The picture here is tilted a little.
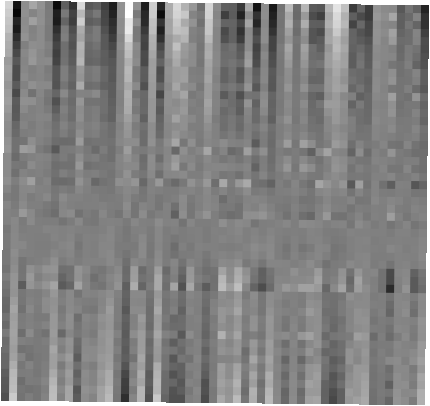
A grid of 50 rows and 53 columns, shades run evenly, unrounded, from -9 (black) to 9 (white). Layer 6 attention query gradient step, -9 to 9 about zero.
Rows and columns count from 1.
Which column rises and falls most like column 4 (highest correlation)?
31
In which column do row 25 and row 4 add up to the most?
16
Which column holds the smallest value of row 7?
7
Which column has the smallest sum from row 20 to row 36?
49
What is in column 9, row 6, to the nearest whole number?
-3
